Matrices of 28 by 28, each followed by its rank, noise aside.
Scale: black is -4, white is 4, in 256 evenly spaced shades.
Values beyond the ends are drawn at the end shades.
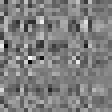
three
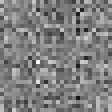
six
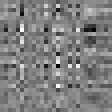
two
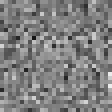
six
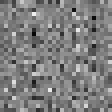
four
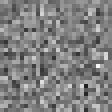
six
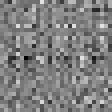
six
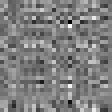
three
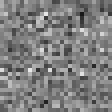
six
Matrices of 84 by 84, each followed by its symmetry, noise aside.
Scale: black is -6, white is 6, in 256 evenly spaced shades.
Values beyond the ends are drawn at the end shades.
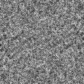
same after a half turn.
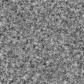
no symmetry.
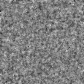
antisymmetric.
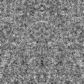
mirrored left to right.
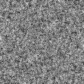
same after a half turn.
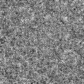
symmetric across the other diagonal.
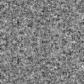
mirrored top to bottom.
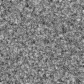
no symmetry.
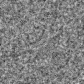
symmetric.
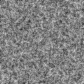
symmetric.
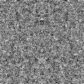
mirrored left to right.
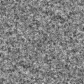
same after a half turn.
